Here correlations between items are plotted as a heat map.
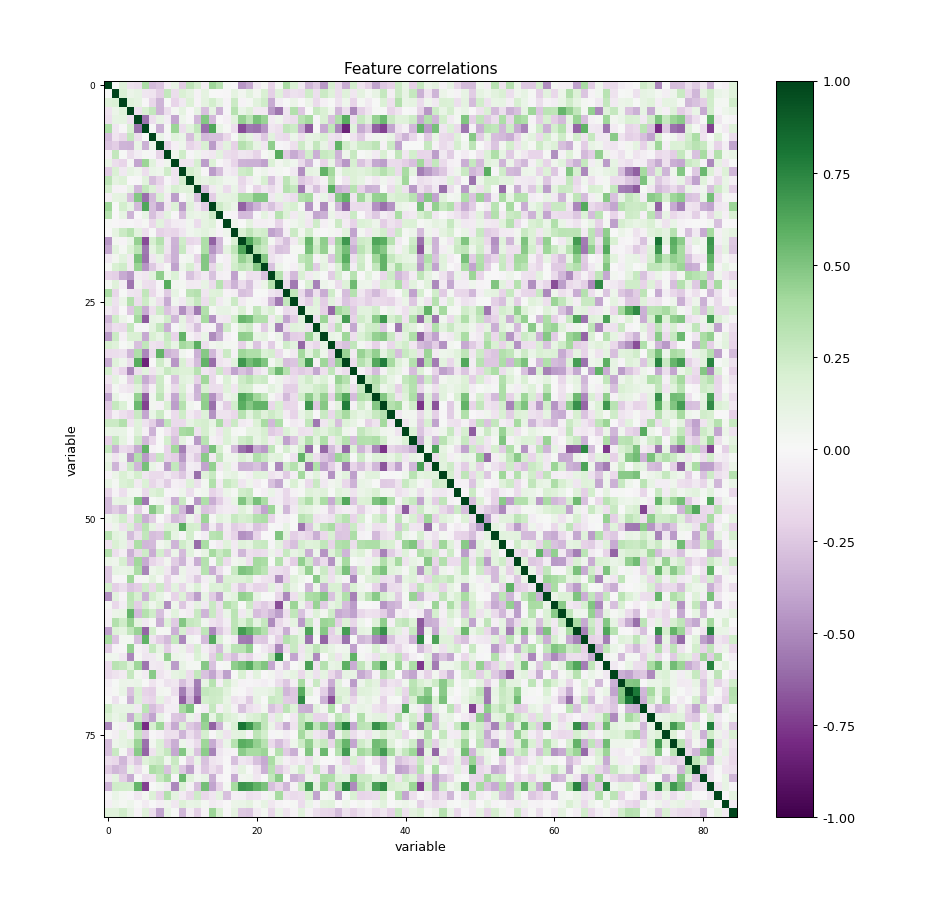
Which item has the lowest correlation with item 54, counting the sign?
68
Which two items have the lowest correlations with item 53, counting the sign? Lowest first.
12, 49
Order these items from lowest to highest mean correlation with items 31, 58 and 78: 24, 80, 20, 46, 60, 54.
20, 46, 24, 80, 60, 54
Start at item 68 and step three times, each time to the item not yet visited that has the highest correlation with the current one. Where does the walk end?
79
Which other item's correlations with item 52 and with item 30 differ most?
71
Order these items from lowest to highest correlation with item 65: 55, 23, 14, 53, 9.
23, 55, 53, 14, 9
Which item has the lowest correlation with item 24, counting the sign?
59
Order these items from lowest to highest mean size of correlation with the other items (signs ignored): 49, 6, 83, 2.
83, 2, 6, 49
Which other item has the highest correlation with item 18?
74
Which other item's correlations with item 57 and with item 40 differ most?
49
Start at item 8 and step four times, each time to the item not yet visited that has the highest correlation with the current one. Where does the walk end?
80
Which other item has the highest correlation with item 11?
72
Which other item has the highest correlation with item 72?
40
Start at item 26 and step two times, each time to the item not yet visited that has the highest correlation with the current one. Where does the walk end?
70
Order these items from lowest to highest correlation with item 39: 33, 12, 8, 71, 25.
25, 71, 33, 12, 8
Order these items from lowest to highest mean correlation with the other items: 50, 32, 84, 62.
84, 62, 50, 32
